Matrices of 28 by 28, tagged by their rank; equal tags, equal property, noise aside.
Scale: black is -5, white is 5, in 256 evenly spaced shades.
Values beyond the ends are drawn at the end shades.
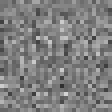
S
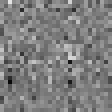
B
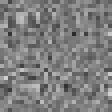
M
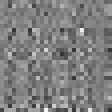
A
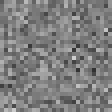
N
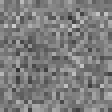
N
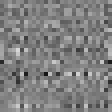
A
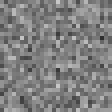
N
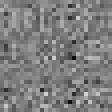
M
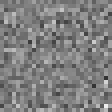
B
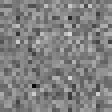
B
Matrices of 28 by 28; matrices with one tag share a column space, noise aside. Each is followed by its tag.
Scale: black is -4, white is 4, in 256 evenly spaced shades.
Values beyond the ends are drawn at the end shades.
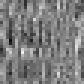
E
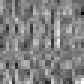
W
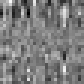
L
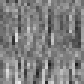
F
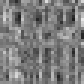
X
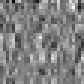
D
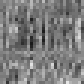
W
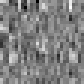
D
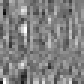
W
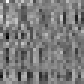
X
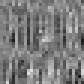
F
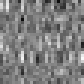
D
